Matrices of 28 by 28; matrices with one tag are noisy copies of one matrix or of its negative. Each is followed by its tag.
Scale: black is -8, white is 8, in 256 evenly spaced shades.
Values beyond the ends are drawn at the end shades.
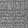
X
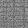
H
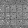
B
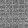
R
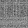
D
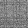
D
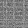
H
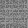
R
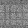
B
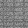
H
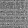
X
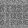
B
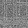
D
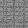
H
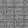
H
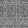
D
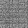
R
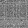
D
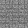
R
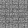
R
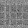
B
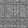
D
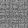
R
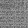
X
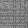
X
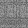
D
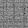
H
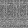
D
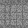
B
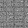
H
